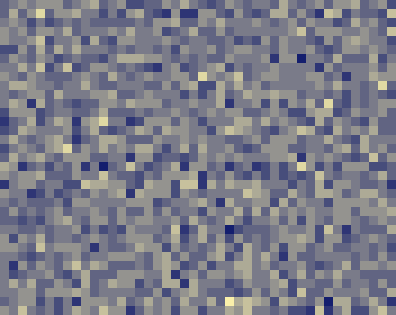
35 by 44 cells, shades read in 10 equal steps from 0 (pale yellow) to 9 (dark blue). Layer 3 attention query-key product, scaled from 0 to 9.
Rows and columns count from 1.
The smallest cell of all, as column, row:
26, 34
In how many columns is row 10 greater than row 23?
18
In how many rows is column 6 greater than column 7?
19
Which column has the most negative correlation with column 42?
15
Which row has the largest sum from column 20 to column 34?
20
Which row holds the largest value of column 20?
31
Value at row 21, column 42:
6
